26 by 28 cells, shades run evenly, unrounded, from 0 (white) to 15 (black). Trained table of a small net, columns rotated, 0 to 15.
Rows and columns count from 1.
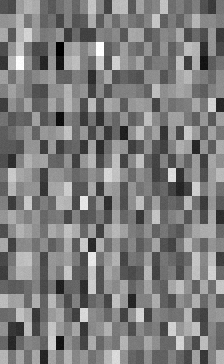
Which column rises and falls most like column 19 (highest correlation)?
26
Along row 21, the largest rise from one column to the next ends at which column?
13
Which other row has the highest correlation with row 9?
21
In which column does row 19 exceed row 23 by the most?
11
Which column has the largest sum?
6
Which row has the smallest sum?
17
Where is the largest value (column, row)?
8, 4
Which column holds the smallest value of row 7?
20
